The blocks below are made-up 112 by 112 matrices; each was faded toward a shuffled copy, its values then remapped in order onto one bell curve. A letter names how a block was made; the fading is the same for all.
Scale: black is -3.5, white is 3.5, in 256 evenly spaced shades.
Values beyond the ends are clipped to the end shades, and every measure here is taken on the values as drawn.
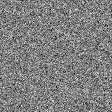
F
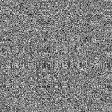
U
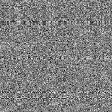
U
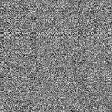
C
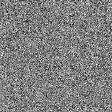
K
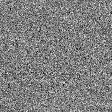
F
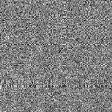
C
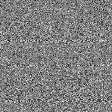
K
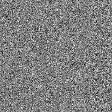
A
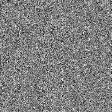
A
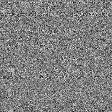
K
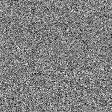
F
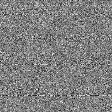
K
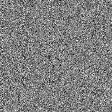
A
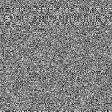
U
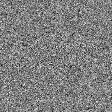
F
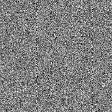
A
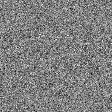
F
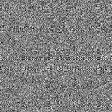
U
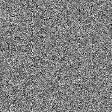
A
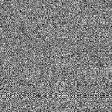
C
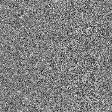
A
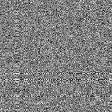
C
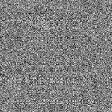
C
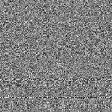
U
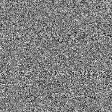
K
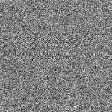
U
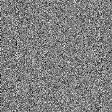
A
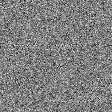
F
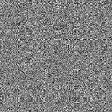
C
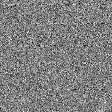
K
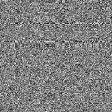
U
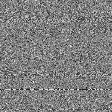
K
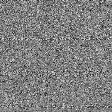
K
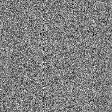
A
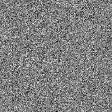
A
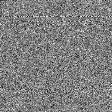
K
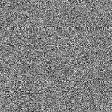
U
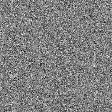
A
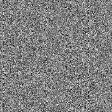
A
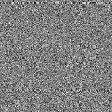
U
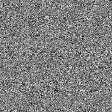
K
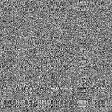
U
